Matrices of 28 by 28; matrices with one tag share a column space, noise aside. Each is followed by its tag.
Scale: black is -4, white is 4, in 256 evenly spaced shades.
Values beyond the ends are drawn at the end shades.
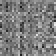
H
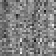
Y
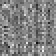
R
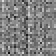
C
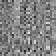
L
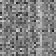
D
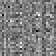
D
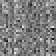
Y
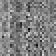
H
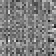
Y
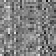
L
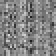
H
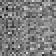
C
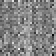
L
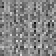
H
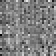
L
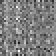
L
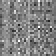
Y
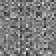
C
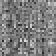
Y
